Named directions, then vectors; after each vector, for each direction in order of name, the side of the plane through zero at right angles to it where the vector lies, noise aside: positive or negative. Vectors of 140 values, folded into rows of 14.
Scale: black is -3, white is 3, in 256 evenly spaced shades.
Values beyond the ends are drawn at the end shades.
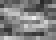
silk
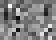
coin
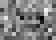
negative, negative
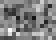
positive, negative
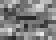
positive, negative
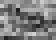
negative, negative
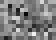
negative, negative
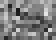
negative, negative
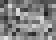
positive, positive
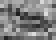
negative, negative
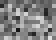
positive, positive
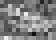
positive, positive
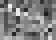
positive, positive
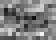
positive, negative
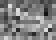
positive, positive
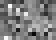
positive, positive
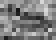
negative, negative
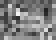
positive, positive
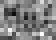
positive, negative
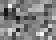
positive, negative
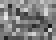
negative, negative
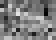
positive, positive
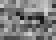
negative, negative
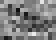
negative, negative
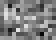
negative, positive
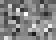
positive, positive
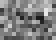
negative, negative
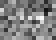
positive, positive
